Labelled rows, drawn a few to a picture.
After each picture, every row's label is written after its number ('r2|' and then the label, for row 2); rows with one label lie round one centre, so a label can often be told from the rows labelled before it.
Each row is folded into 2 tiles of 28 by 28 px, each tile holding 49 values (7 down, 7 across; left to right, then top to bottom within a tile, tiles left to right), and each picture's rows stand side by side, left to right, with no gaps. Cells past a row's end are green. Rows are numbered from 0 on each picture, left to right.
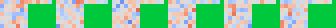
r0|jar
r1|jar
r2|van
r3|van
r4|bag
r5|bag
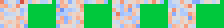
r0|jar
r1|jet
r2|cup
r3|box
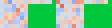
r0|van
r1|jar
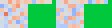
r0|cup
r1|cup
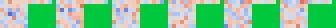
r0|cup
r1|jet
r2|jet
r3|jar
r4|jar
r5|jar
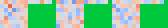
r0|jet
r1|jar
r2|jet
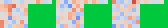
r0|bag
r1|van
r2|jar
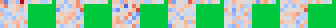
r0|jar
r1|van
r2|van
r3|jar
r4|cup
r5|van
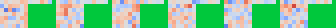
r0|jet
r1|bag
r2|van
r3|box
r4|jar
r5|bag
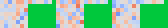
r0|van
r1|jar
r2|box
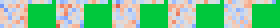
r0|jet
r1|bag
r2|bag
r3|bag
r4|jet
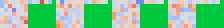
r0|jet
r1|bag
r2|box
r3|bag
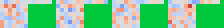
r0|bag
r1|jet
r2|box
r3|box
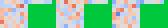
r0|box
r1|cup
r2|box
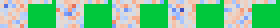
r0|van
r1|cup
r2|jet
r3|jet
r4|van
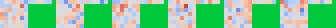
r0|box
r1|van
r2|bag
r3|cup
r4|jet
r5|jar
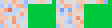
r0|box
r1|jet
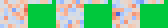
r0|jet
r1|bag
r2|box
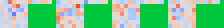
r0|cup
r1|box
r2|bag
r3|jet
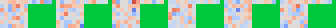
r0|cup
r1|bag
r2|jar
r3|box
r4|jet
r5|cup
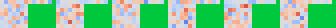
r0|cup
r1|box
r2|cup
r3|van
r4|box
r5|van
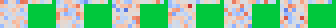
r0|jar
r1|box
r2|jet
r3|box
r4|cup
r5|jet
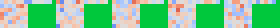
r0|box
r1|jar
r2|jar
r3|bag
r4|cup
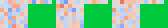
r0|cup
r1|bag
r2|cup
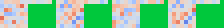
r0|box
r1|van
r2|bag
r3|van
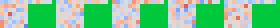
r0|bag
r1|van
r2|jar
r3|cup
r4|box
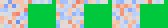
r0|van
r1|jar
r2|bag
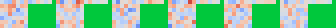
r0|bag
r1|jar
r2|bag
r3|jar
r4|bag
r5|bag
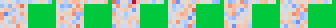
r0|box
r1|van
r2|jar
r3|van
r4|bag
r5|van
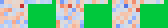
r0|box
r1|bag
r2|van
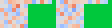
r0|cup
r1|cup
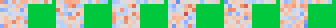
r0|jar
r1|cup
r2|box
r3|van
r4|box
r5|bag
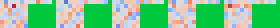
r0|bag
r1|van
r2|van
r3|jar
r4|bag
